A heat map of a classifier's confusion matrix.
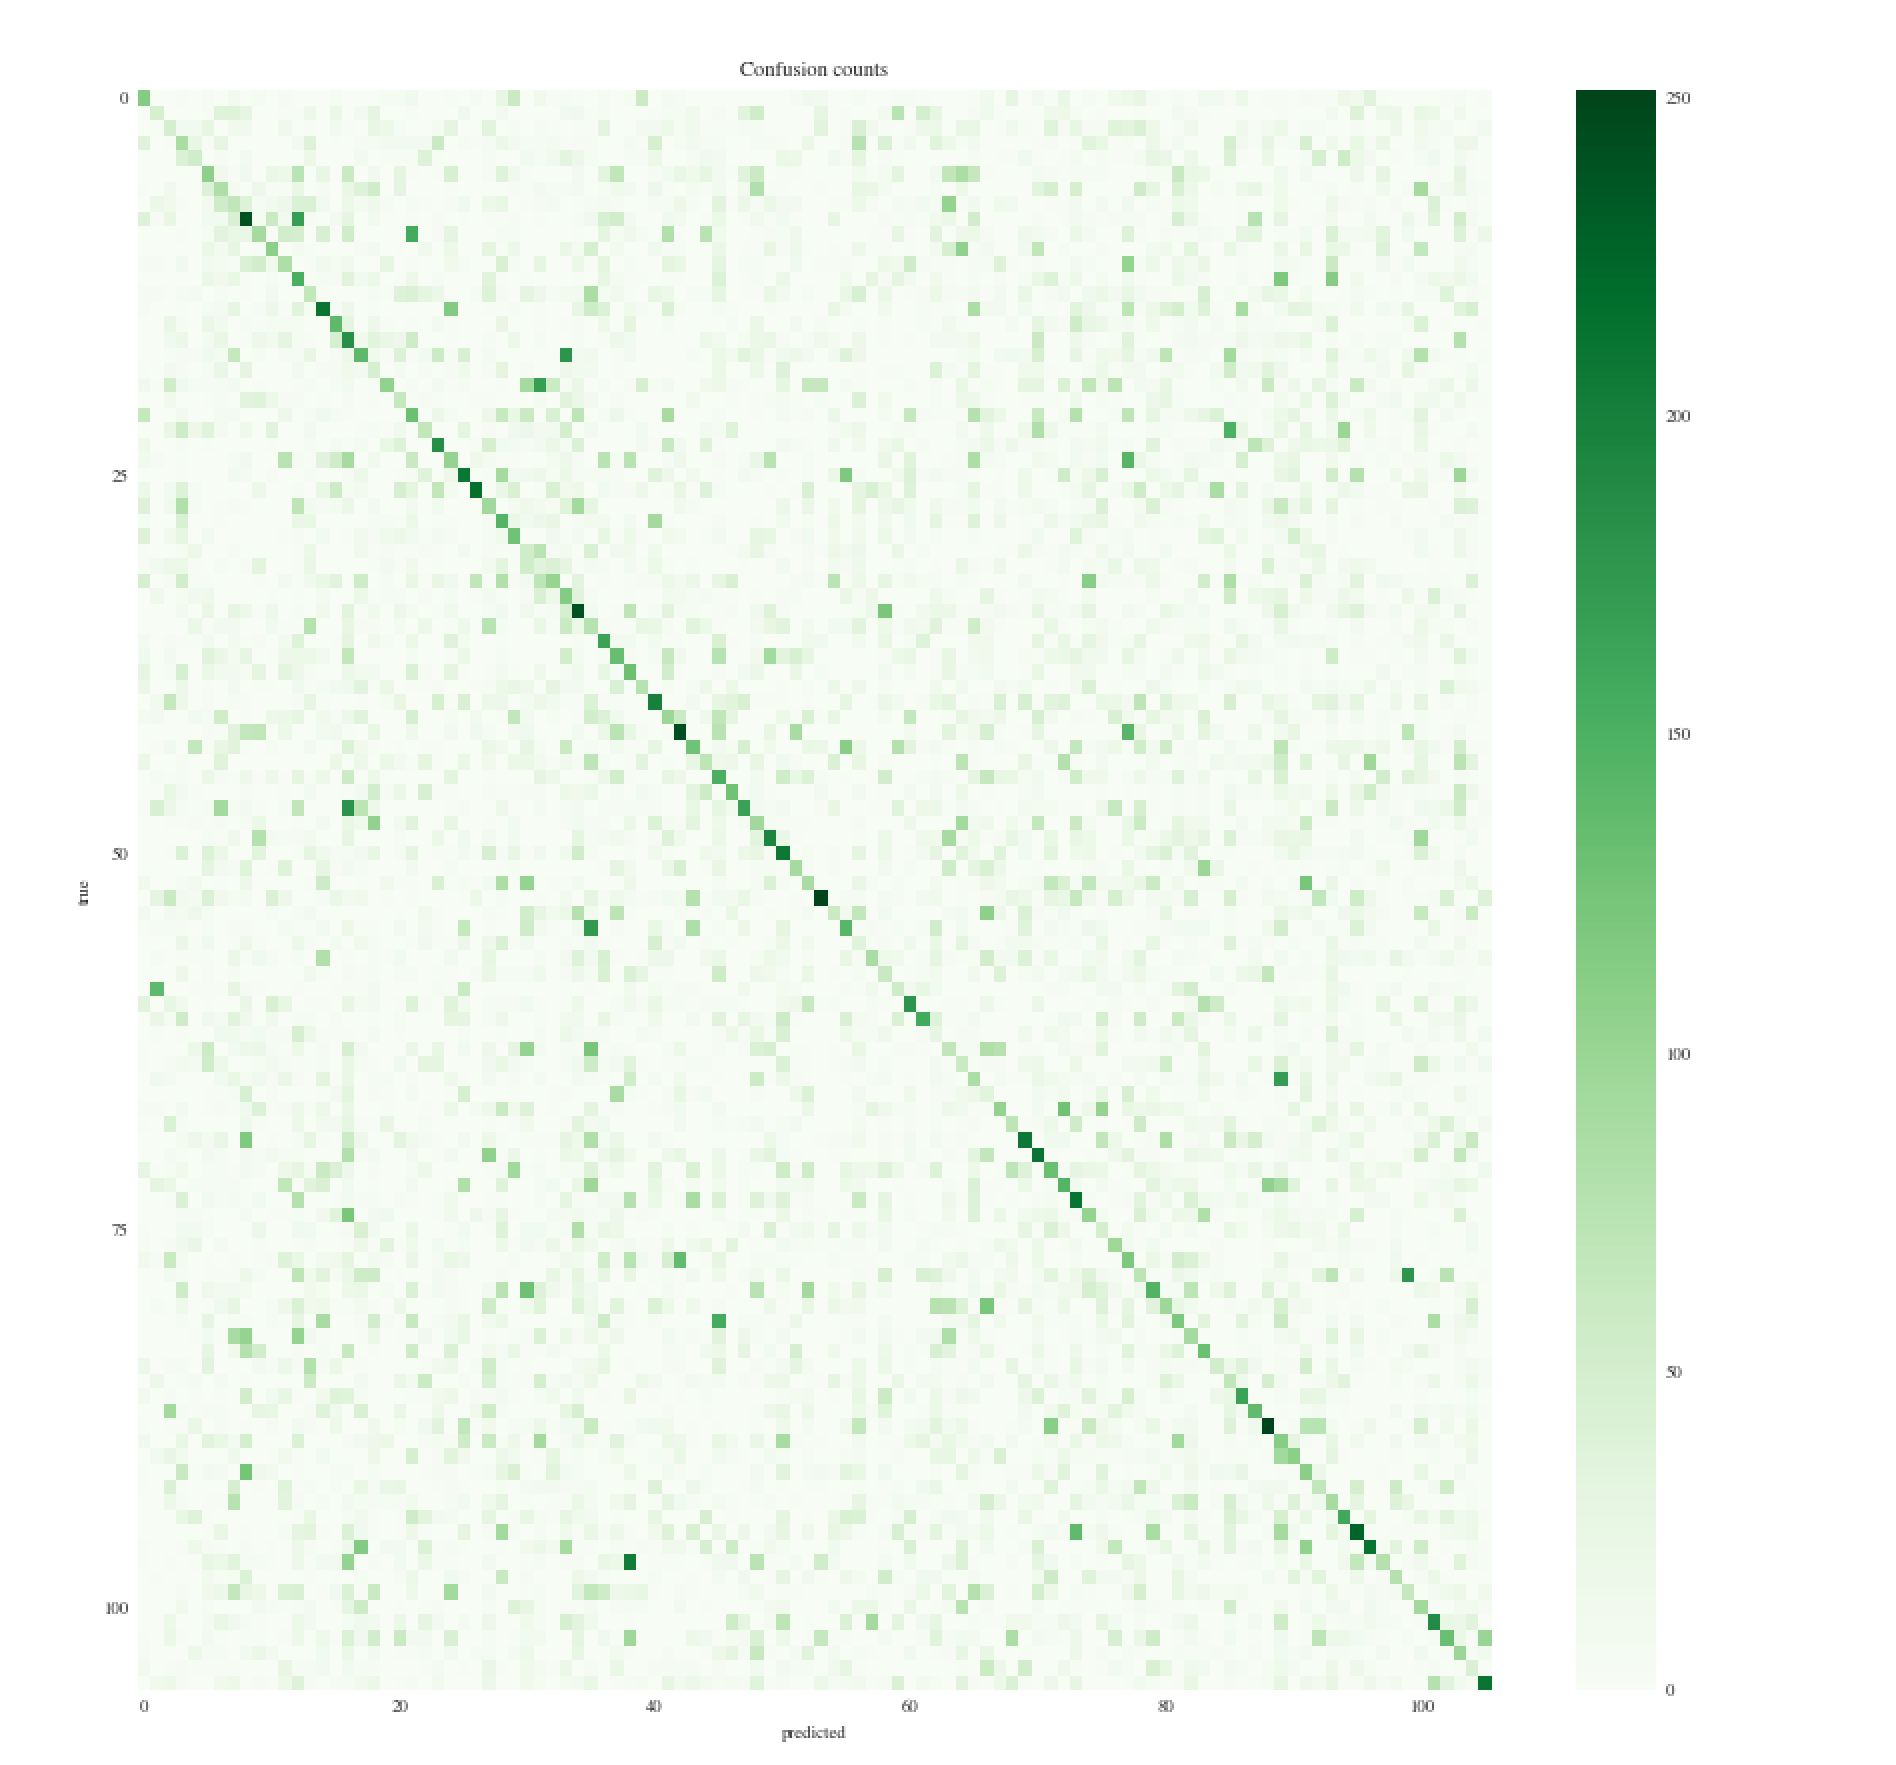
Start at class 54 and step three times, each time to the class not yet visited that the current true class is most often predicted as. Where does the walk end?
49
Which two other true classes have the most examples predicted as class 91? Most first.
52, 96
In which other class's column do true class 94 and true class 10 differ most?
64
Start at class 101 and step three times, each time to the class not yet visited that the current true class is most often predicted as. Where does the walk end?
24
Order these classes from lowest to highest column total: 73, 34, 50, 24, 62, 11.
11, 24, 62, 50, 73, 34
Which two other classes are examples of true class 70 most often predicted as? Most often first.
27, 16
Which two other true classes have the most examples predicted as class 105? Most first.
102, 53
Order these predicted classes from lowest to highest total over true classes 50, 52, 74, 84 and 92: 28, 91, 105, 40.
105, 40, 28, 91
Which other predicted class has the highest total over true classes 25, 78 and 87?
99
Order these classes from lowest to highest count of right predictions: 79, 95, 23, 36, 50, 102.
102, 79, 36, 23, 50, 95
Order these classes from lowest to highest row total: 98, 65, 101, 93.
98, 65, 93, 101
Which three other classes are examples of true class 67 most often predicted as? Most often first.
72, 75, 28
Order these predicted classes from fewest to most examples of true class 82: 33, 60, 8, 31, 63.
60, 33, 31, 63, 8
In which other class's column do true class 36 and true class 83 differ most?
8
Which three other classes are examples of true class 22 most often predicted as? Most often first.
85, 94, 70
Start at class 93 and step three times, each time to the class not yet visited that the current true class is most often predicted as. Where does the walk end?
35
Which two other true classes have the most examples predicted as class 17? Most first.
96, 47
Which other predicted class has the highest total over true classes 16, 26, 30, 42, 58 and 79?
77
